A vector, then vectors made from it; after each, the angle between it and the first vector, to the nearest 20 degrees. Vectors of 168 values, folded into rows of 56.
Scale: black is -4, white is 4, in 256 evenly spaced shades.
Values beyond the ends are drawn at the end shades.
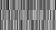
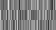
120 degrees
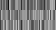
20 degrees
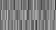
40 degrees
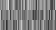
160 degrees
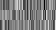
60 degrees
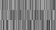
120 degrees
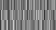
60 degrees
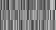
20 degrees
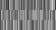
20 degrees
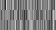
120 degrees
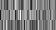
60 degrees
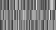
40 degrees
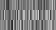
60 degrees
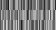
20 degrees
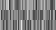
160 degrees
